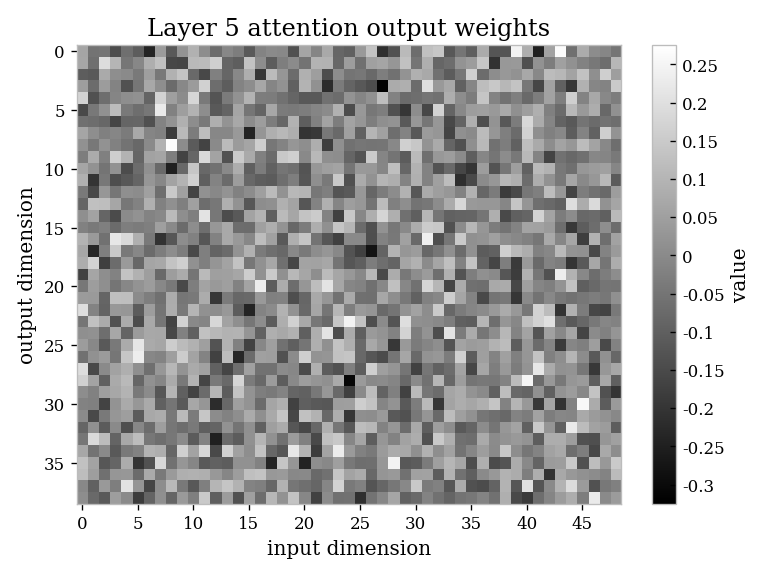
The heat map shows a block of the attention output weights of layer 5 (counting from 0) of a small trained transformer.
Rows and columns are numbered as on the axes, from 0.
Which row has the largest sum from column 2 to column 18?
19
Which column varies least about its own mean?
47
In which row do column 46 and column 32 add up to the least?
27
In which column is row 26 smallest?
14
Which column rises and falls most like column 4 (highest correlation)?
34
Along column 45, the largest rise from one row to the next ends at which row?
30
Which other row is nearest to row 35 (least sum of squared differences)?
4
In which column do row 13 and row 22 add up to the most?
44
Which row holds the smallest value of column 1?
17
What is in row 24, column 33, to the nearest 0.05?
0.2
